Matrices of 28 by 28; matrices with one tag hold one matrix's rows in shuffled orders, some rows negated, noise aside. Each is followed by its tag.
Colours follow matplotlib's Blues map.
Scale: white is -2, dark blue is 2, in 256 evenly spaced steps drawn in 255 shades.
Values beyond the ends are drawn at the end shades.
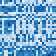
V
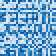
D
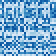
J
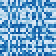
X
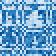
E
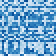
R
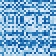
J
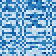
E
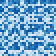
R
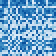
X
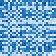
X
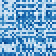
V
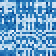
V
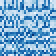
J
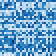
V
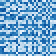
D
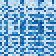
R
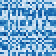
X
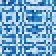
E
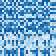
J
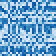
X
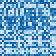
J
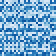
J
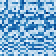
R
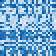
D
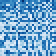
D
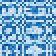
E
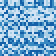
R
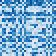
E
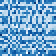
X
